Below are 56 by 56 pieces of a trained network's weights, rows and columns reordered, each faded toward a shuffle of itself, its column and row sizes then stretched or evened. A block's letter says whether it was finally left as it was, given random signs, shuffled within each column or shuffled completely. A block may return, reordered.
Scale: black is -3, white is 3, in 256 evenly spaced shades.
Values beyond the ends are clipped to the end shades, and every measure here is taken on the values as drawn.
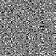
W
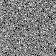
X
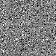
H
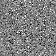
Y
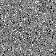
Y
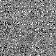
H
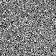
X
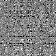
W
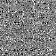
H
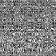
W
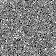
X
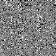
H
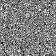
Y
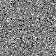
H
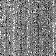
Y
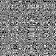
W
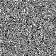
X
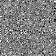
H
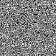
H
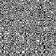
W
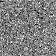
X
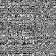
W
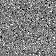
X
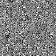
H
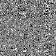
H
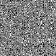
Y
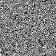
Y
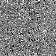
H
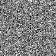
Y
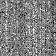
Y
